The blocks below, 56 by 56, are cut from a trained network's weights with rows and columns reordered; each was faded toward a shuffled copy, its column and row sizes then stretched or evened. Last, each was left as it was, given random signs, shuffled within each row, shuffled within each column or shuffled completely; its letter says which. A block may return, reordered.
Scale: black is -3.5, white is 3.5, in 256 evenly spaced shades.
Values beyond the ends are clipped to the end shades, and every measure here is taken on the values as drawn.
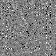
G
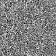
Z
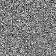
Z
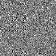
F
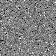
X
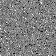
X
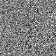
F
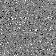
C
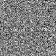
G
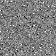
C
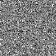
F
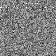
C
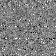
C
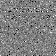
C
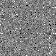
F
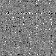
F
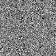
F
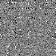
F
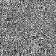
G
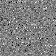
C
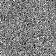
Z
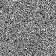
X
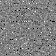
C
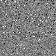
C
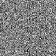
G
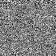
C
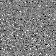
C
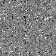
F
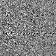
F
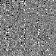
G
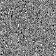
Z
